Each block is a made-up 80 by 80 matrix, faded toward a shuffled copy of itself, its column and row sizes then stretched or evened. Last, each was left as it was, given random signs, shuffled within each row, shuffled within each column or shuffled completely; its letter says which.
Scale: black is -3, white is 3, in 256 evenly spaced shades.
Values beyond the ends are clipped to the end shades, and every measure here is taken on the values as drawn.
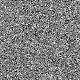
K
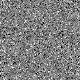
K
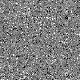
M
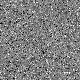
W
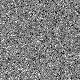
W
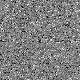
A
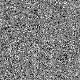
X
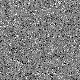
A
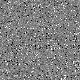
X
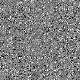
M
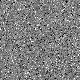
W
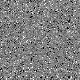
M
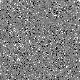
X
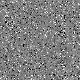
X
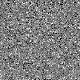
M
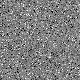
W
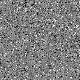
M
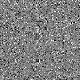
M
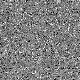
A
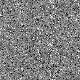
K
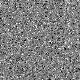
A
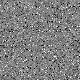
A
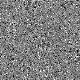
K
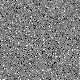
A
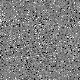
X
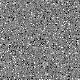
X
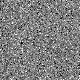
K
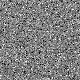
W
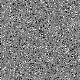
K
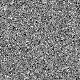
W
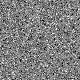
W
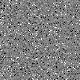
M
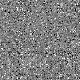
M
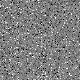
K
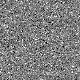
K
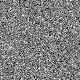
W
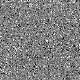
X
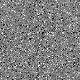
M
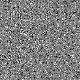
M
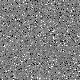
A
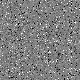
K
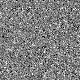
A
